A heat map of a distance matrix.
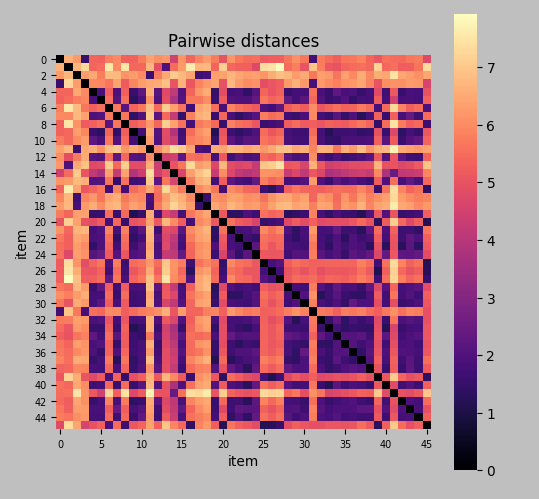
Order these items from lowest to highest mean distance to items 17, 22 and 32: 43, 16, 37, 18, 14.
37, 43, 18, 14, 16
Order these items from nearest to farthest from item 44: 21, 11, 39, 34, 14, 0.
21, 34, 14, 39, 0, 11
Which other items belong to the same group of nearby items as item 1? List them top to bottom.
13
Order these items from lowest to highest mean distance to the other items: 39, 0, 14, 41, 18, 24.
24, 39, 14, 0, 41, 18
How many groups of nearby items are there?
6
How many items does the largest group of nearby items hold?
26
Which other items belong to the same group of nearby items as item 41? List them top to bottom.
14
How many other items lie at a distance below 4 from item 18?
3
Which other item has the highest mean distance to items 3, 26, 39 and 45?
1
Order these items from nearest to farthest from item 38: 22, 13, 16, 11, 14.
22, 14, 13, 16, 11
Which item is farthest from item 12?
3
